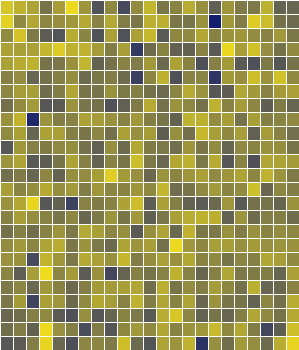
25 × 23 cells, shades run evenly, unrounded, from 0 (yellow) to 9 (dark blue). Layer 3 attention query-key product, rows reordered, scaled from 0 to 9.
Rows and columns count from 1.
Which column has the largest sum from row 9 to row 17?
3
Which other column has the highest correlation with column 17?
11
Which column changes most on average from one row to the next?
20
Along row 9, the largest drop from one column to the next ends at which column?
4
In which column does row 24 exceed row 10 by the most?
21
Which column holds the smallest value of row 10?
16
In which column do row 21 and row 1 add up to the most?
22
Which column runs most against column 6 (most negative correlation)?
10
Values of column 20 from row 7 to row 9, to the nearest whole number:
3 4 3
